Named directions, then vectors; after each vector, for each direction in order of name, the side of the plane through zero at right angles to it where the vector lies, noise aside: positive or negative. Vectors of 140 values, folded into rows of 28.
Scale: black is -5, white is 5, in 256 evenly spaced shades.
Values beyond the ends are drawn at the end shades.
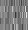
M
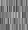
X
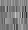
negative, positive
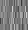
positive, positive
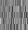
negative, negative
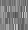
positive, negative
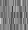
negative, negative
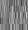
positive, positive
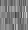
positive, negative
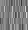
positive, positive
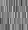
positive, positive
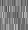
positive, negative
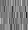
negative, negative
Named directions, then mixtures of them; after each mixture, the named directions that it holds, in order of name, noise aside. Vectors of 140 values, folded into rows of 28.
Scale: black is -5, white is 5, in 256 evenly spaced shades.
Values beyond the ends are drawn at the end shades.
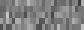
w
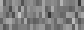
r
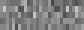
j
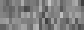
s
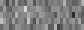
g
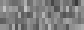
j, s.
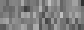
s.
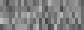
g, s.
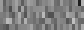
r, w.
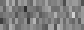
g.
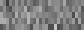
g, s.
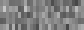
j, s.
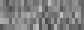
g, s.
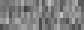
s, w.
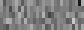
r, w.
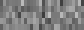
r, s.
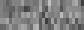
s.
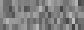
r, s.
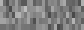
g, r.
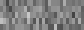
g, s.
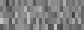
g, s.
